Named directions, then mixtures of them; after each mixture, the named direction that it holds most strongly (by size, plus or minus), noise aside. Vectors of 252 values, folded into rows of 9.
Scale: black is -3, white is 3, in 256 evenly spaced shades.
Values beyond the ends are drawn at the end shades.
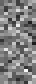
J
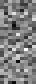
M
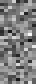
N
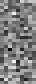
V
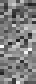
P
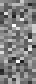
P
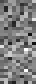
M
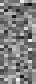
V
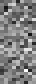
J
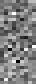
V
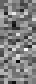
M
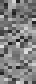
P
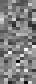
M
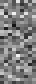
M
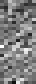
P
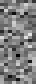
N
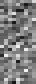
M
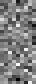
J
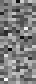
V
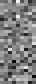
J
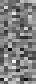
V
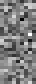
N
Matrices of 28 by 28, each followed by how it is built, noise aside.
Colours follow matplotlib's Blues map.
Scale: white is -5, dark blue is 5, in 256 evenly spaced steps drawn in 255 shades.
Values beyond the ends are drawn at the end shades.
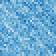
Toeplitz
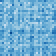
blocks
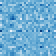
low rank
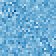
block diagonal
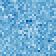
block diagonal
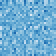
low rank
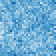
smooth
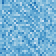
Toeplitz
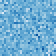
block diagonal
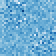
block diagonal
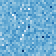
sparse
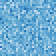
noise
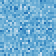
low rank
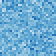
noise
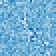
block diagonal
